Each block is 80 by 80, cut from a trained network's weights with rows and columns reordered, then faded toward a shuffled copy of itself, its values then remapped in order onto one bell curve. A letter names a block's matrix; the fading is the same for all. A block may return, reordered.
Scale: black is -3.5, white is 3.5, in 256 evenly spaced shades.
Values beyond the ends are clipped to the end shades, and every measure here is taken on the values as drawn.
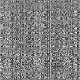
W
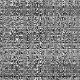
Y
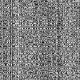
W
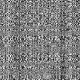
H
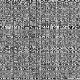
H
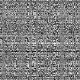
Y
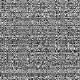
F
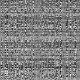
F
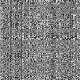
H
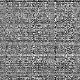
Y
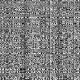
H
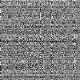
Y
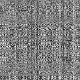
H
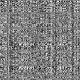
H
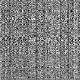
W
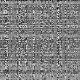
F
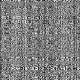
W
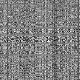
W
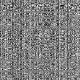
W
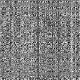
W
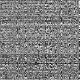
Y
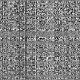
W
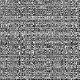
F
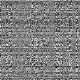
F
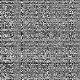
F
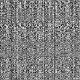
H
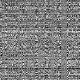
Y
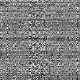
F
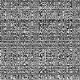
F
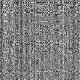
W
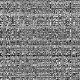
Y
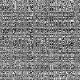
F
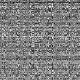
Y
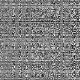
Y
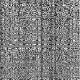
H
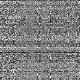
Y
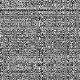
Y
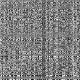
W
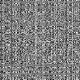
H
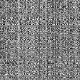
H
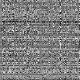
Y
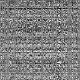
Y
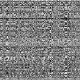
Y
